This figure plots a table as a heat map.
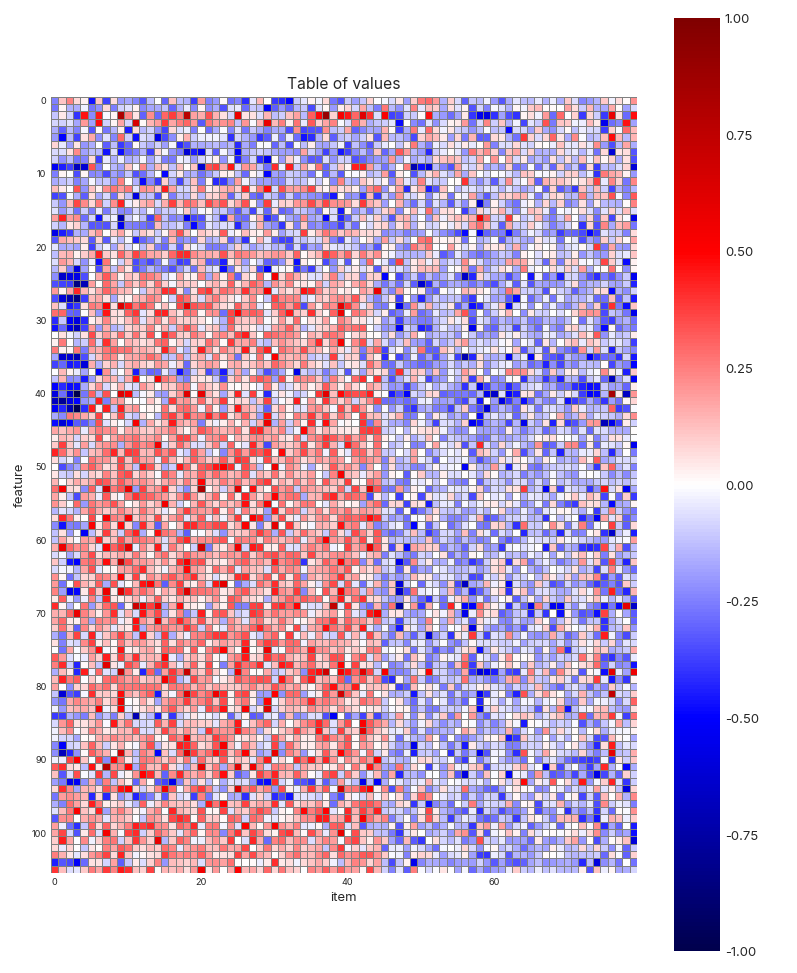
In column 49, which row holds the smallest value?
9
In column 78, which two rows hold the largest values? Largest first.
69, 3
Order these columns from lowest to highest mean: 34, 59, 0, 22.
59, 0, 34, 22
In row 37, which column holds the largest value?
47
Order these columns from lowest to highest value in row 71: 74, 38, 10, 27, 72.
72, 74, 10, 27, 38
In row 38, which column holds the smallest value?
76
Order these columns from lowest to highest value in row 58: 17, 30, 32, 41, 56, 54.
54, 56, 17, 41, 32, 30
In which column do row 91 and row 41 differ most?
1
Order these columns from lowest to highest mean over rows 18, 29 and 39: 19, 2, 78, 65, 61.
2, 78, 61, 65, 19
